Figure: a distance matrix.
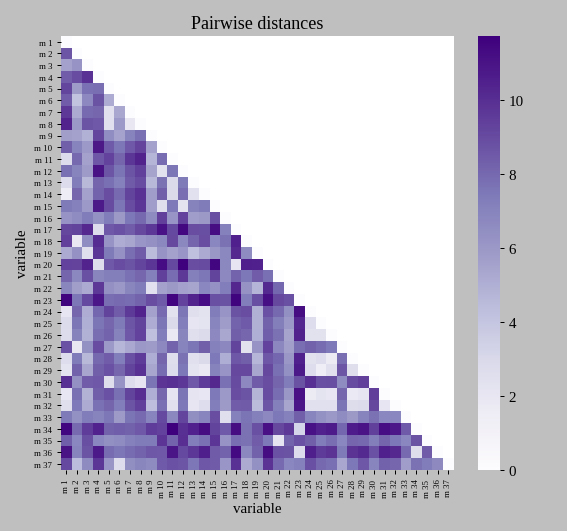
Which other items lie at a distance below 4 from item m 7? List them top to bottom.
m 5, m 8, m 30
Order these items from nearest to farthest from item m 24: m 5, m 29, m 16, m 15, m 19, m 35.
m 29, m 19, m 16, m 15, m 35, m 5
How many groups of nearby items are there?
11
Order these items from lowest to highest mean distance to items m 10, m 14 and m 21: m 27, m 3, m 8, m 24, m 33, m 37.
m 24, m 3, m 27, m 33, m 37, m 8
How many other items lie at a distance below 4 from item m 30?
3
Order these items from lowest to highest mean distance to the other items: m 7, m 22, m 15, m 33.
m 22, m 33, m 7, m 15
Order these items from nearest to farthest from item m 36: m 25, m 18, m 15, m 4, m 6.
m 18, m 6, m 15, m 25, m 4
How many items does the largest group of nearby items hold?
11
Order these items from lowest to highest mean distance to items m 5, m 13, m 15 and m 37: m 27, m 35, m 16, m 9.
m 9, m 27, m 16, m 35
